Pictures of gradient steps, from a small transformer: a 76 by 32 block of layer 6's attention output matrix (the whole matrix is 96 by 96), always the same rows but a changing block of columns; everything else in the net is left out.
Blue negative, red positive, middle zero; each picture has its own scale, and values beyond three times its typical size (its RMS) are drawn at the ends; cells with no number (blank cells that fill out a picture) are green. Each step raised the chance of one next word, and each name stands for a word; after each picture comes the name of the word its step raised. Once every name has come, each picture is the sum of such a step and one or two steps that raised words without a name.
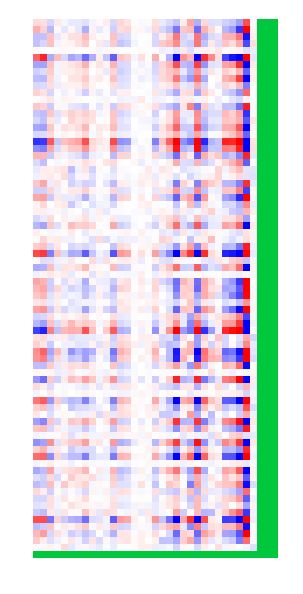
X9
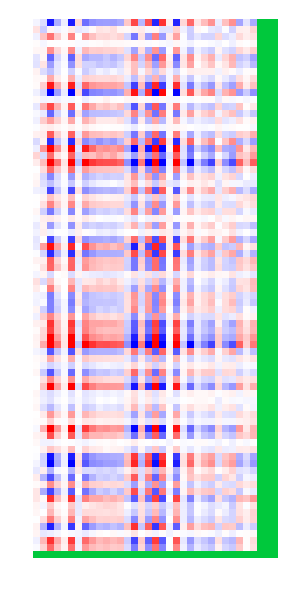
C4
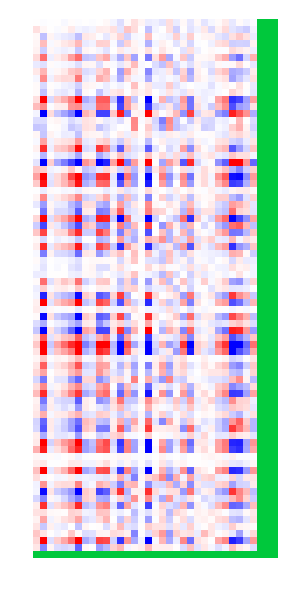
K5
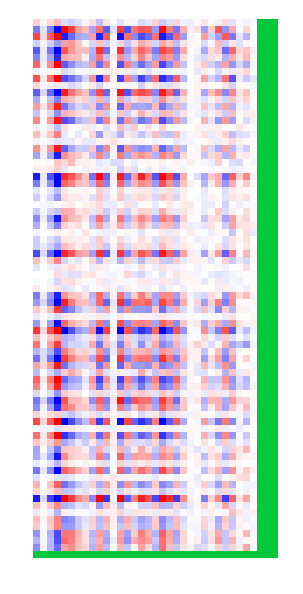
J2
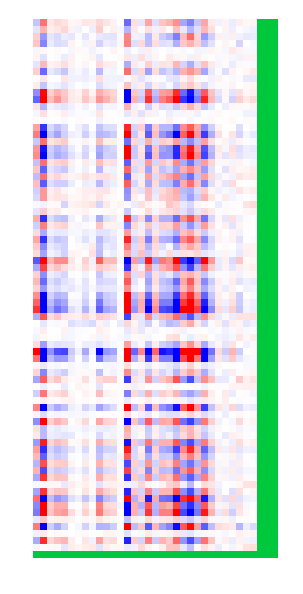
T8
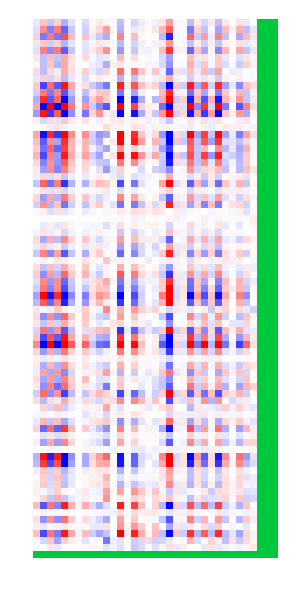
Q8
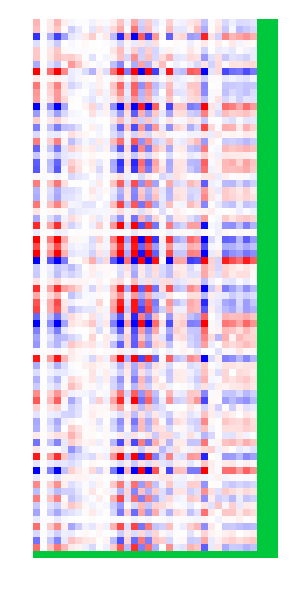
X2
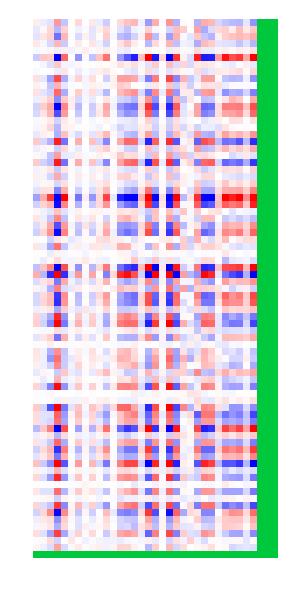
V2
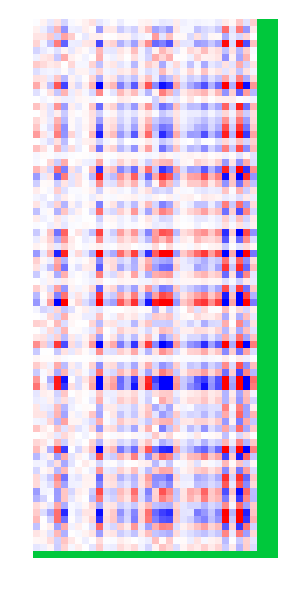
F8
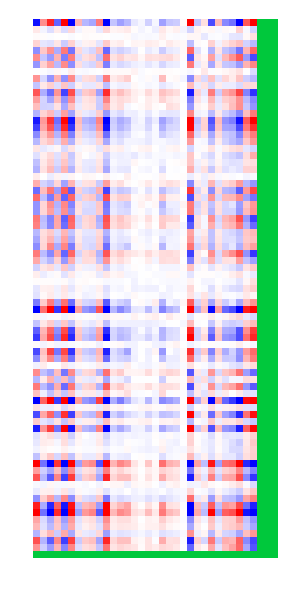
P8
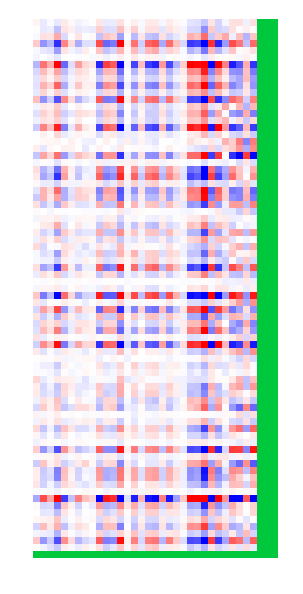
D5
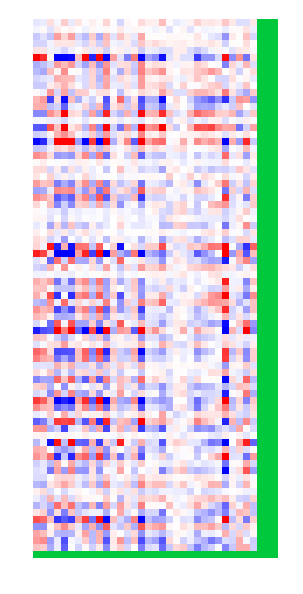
X9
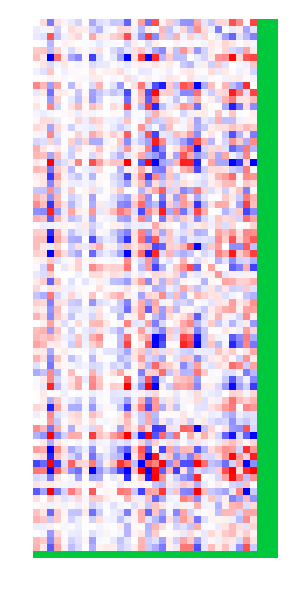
C4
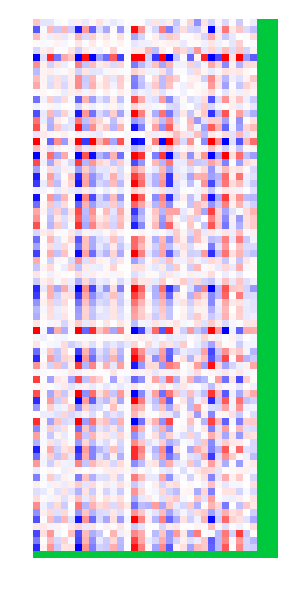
X9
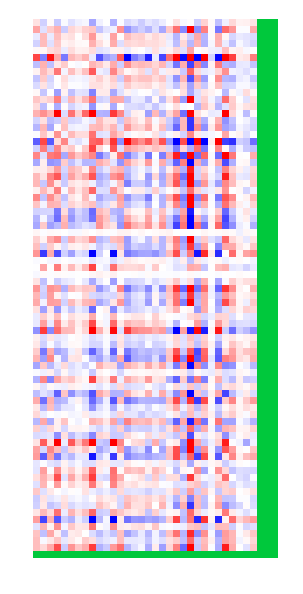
X9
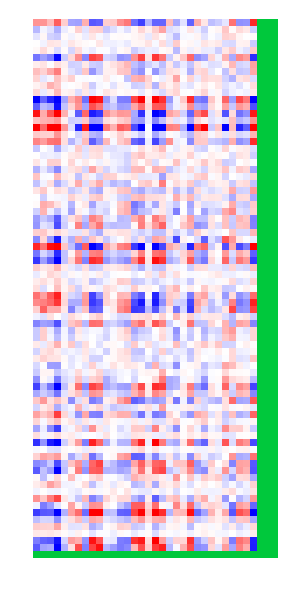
P8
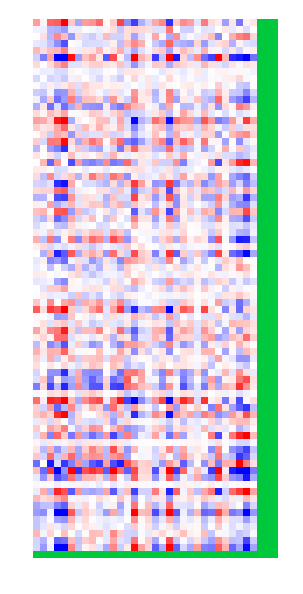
P8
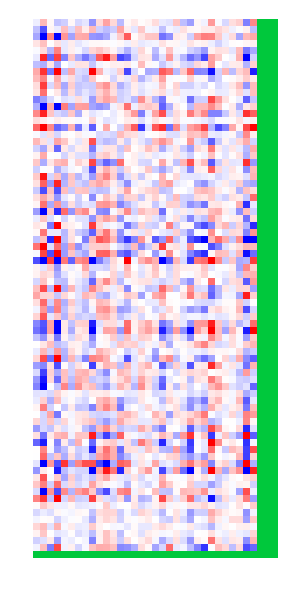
X2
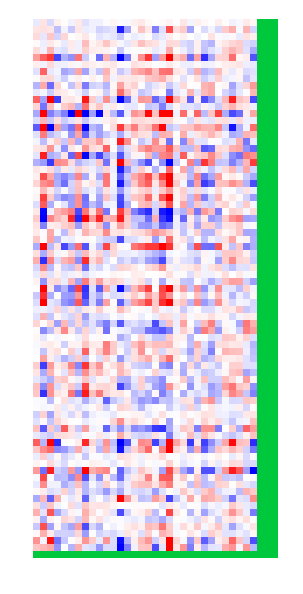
K5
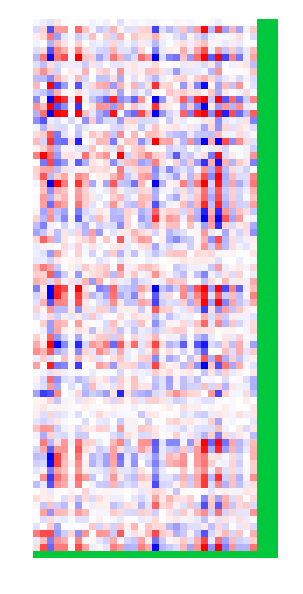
Q8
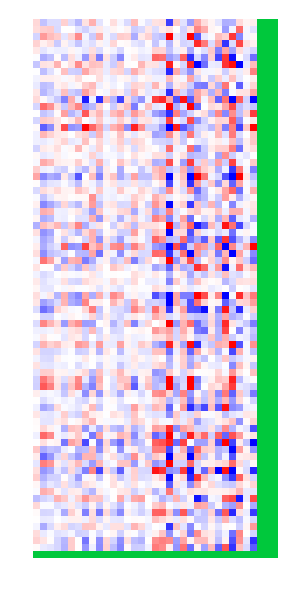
D5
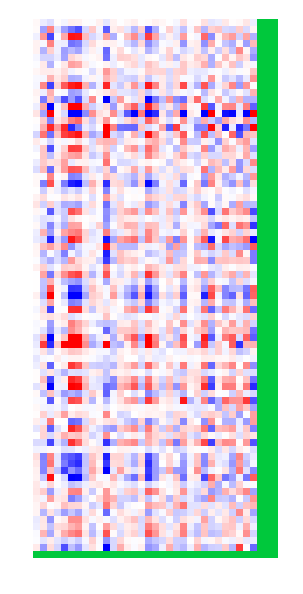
Q8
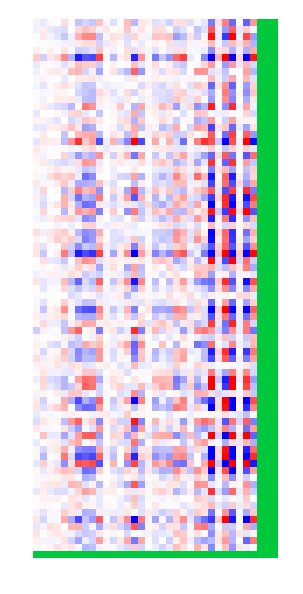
X9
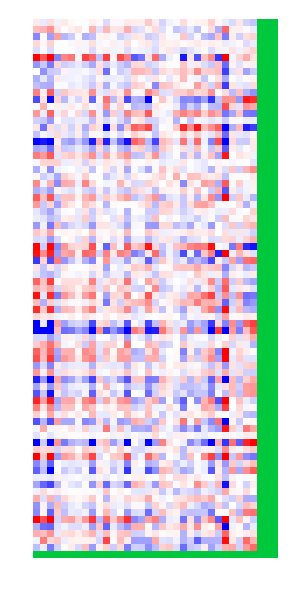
X9
